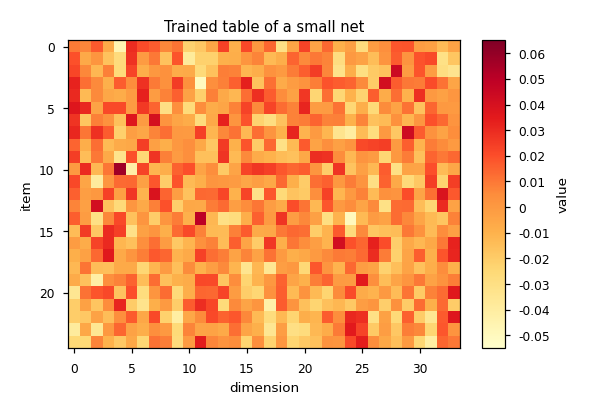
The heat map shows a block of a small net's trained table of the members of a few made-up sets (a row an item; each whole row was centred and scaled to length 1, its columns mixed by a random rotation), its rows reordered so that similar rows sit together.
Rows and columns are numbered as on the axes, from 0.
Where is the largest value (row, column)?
10, 4
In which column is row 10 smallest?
5
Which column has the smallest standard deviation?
14
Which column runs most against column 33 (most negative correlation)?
28
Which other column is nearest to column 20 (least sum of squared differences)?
6
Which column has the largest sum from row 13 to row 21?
11
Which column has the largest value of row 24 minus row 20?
25
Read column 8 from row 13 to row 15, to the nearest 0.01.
0.02 0 -0.01
